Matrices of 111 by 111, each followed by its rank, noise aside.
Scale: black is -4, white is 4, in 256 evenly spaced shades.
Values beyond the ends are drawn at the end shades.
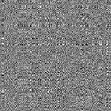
eight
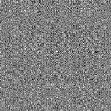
twelve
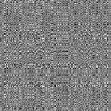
six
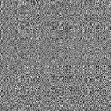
eight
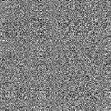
twelve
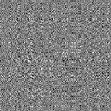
eight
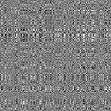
four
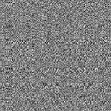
twelve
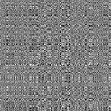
four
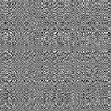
four
